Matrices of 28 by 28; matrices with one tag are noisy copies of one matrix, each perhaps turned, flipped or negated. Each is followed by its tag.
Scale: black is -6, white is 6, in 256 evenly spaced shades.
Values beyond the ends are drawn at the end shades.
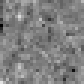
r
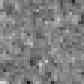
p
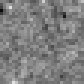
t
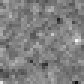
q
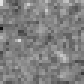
p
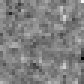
r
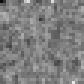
p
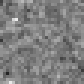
t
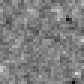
t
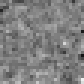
p
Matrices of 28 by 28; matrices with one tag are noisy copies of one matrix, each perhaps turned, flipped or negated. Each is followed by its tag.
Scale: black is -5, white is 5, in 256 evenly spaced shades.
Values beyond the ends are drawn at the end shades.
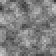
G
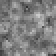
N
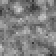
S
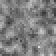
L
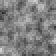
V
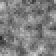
V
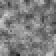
V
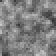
V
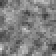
G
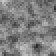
S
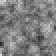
N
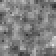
V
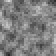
G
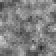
V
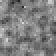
V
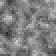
S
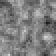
S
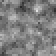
S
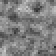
S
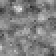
S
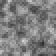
L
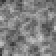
N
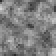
G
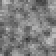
V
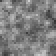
V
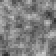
V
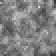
N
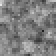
N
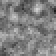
S
